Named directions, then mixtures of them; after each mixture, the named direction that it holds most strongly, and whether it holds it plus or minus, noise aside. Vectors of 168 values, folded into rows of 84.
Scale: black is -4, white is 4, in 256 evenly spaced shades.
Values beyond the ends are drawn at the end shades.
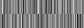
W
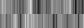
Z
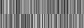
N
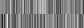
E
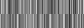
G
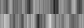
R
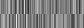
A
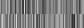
A, plus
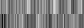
R, minus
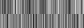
E, minus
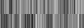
R, minus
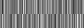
W, minus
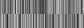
E, minus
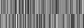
A, plus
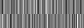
W, minus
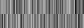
E, plus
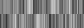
R, minus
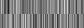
N, minus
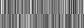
G, plus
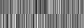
E, minus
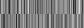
A, minus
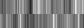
Z, minus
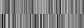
E, plus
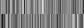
E, plus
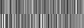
N, plus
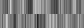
R, plus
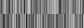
A, minus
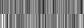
E, minus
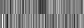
E, minus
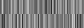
W, plus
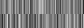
E, plus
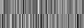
W, plus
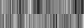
Z, plus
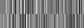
A, plus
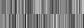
A, plus
